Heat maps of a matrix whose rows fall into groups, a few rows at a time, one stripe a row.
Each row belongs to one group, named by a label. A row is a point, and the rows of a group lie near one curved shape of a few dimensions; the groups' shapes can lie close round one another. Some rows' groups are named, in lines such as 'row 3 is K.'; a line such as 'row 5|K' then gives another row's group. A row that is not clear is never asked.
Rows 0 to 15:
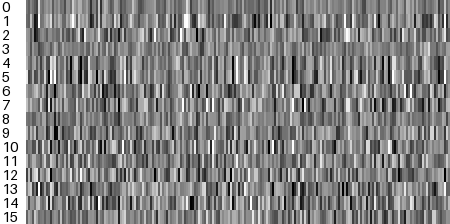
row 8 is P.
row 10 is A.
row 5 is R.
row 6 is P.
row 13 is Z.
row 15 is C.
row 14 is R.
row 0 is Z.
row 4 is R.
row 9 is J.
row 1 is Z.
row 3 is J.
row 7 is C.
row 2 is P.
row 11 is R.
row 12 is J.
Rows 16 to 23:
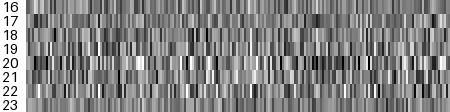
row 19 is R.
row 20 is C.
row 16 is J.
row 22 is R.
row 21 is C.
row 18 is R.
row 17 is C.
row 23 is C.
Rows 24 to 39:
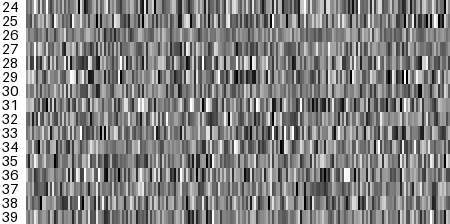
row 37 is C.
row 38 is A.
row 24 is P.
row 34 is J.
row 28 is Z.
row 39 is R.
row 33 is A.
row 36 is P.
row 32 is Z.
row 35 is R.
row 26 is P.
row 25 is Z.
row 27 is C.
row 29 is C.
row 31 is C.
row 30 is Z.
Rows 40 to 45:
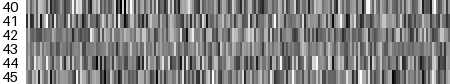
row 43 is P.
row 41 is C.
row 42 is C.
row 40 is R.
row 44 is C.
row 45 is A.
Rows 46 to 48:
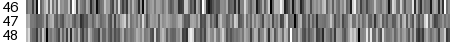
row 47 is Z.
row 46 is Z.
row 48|P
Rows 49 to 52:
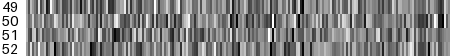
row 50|Z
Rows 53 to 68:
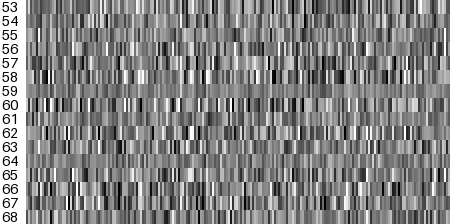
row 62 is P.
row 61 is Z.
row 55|Z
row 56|R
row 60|J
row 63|R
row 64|P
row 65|R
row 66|A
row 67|P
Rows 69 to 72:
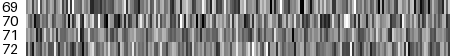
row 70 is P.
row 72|C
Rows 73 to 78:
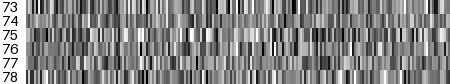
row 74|R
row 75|C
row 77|P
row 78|C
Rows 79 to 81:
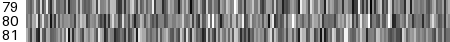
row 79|P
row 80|A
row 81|P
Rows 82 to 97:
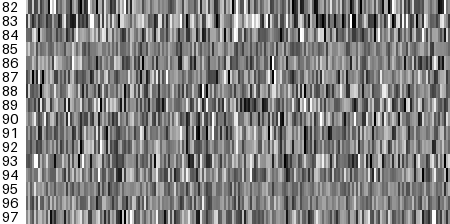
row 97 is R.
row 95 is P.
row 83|C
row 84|J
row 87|Z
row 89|Z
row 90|R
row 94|R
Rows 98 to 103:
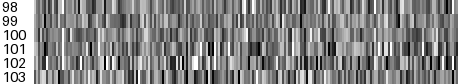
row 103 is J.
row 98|R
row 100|J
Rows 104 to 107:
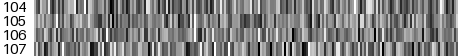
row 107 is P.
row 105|C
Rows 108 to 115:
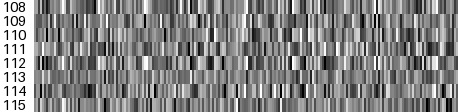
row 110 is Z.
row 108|J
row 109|P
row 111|C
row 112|J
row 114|Z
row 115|Z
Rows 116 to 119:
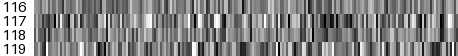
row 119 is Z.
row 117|C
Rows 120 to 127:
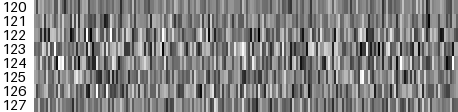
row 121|Z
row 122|A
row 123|P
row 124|R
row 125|C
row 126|R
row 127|Z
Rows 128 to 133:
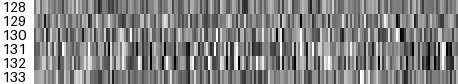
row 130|A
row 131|Z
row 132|J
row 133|C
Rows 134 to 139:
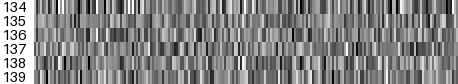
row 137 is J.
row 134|R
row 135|J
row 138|J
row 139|J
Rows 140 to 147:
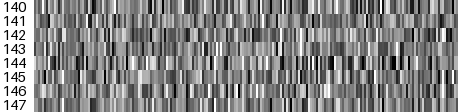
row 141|A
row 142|Z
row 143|A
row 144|C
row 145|R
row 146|J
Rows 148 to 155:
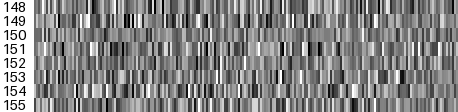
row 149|R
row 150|Z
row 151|P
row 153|A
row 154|P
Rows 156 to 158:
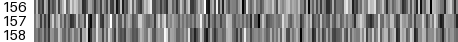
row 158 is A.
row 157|A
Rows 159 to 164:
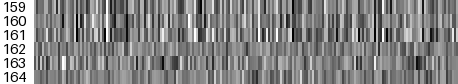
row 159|R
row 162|C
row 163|J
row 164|Z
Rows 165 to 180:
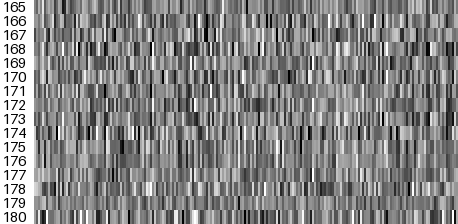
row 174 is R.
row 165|J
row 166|R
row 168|Z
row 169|C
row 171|Z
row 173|Z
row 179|J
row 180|Z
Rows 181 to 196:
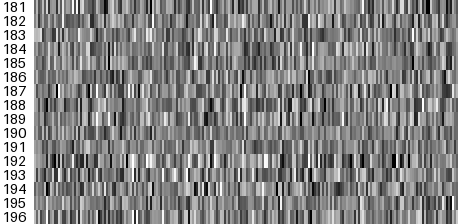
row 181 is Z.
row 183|C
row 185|Z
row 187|R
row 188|J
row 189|A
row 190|Z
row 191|Z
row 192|C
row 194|A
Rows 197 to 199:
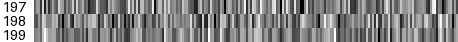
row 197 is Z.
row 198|R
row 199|P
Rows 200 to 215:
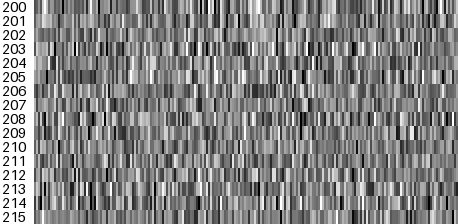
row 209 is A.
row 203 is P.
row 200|P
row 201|J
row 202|C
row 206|Z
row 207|R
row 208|R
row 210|J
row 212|P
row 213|A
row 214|C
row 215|P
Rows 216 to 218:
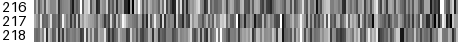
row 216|R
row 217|Z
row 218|A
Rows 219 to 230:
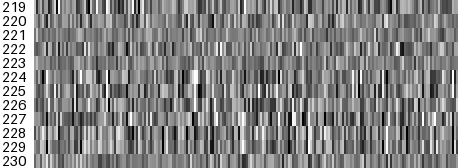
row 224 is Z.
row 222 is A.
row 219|R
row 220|P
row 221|C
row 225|R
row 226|Z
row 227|Z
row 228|J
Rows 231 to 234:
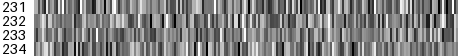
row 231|R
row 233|R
